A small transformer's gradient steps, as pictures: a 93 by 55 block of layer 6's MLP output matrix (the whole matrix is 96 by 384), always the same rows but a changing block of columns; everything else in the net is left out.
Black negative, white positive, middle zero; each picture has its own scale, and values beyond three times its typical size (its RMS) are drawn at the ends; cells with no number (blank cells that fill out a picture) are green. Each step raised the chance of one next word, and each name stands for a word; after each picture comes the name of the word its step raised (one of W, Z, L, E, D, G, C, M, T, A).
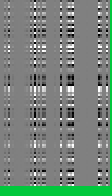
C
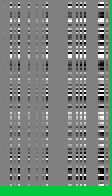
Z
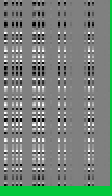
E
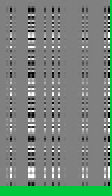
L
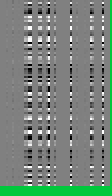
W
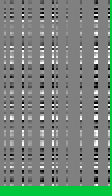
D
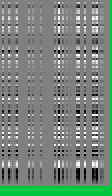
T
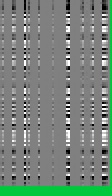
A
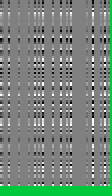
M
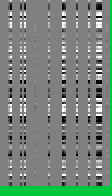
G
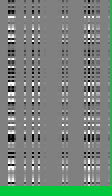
W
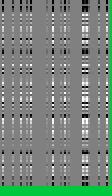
A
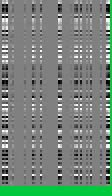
G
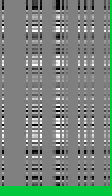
A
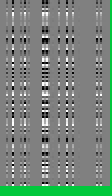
M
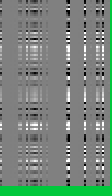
E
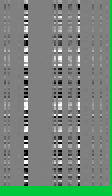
G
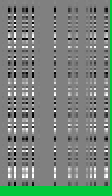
L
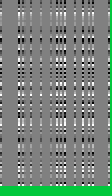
M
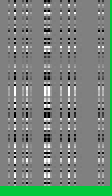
C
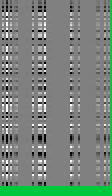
G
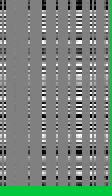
A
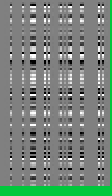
Z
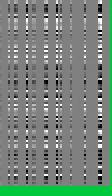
G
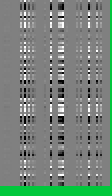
G
